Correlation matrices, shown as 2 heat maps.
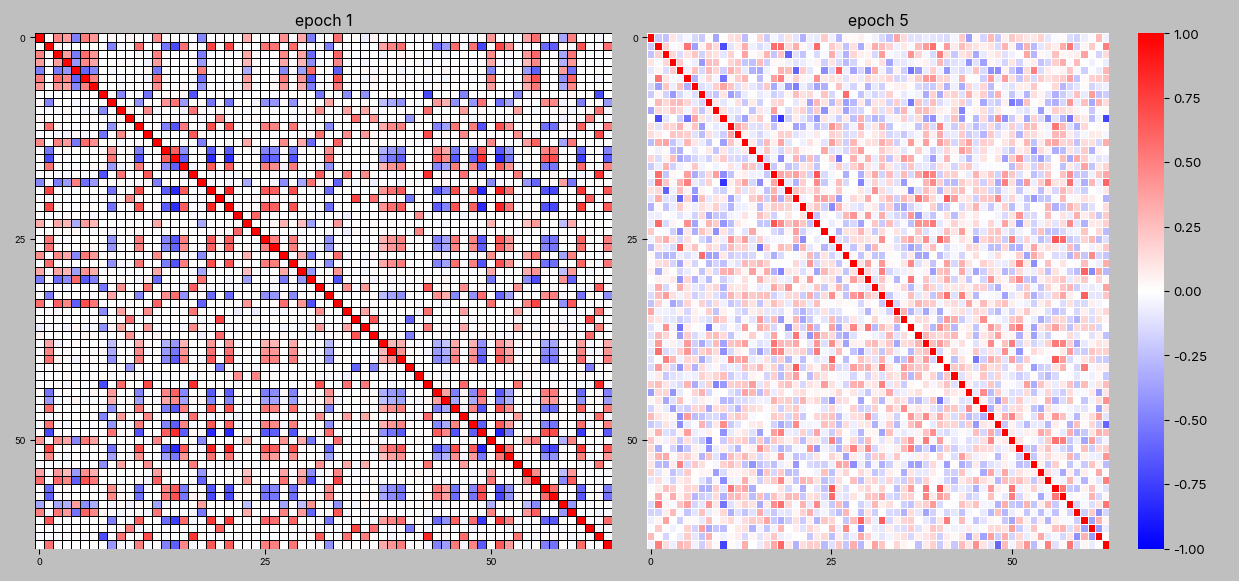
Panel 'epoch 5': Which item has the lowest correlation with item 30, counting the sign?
4
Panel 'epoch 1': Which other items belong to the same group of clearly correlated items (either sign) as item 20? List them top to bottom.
10, 35, 37, 41, 61
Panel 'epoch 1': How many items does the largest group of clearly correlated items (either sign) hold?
26
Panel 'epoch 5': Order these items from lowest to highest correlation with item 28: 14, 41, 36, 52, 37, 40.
37, 40, 52, 14, 41, 36
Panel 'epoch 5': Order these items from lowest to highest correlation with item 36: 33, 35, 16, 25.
35, 33, 16, 25
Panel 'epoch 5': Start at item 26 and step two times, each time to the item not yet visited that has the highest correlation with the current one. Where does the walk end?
53
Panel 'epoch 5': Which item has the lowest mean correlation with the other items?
10
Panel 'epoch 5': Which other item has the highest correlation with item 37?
20
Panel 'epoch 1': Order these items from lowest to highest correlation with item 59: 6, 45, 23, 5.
45, 23, 6, 5
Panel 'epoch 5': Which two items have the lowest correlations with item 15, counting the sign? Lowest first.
26, 18
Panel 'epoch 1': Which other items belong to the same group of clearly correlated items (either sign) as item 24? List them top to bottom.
22, 42
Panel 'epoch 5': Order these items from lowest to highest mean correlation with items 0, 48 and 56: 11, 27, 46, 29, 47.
46, 27, 29, 11, 47
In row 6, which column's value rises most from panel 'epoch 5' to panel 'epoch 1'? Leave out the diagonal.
5
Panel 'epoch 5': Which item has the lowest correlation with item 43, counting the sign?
9
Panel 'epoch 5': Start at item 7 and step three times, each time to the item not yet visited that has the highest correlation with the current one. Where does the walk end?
50
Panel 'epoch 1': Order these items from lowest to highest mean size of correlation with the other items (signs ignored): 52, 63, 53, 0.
53, 0, 52, 63
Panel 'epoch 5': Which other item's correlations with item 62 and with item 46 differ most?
44
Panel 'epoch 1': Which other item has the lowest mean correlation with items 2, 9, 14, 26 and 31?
7
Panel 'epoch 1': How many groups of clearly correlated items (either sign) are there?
5
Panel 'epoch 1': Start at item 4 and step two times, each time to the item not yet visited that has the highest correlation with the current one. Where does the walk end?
18
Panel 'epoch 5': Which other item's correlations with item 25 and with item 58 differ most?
56
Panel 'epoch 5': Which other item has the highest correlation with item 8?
58
